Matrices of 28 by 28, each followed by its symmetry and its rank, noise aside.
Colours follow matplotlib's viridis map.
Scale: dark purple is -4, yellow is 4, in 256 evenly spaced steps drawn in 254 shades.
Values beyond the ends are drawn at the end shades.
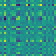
symmetric, rank one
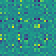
antisymmetric, rank two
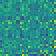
no symmetry, rank three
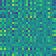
no symmetry, rank two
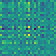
antisymmetric, rank two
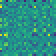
no symmetry, rank three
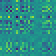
symmetric, rank two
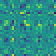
antisymmetric, rank two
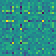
antisymmetric, rank two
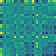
symmetric, rank two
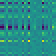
no symmetry, rank one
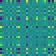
symmetric, rank one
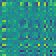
symmetric, rank two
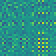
no symmetry, rank three
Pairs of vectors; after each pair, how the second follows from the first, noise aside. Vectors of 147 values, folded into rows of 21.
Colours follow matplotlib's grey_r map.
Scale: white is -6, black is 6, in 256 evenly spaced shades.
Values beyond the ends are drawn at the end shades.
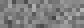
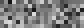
negated, scaled up.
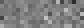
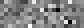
wrapped around, scaled up.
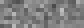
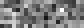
scaled up.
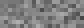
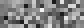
negated, scaled up.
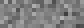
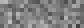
reversed, negated.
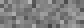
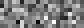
wrapped around, negated, scaled up.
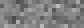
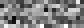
scaled up.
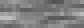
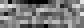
wrapped around, negated, scaled up.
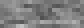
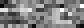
wrapped around, scaled up.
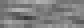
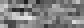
negated, scaled up.
